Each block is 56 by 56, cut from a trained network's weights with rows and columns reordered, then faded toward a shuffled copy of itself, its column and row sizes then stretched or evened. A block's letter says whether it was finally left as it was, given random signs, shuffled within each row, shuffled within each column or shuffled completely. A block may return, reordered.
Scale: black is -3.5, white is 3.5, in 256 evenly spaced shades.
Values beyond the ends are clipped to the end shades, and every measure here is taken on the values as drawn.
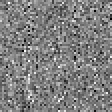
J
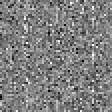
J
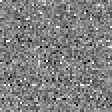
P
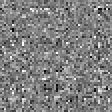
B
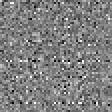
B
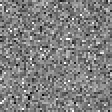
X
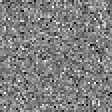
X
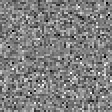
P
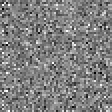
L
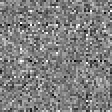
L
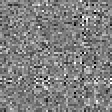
B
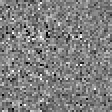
L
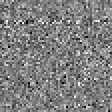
P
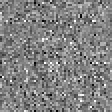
L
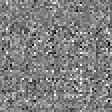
L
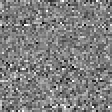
P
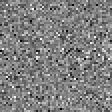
P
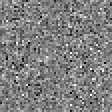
J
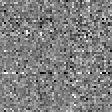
L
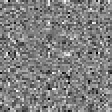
B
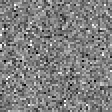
X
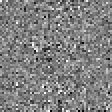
L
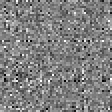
L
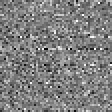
P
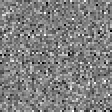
P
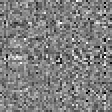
B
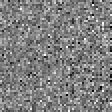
J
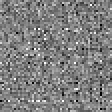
L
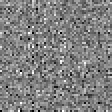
L
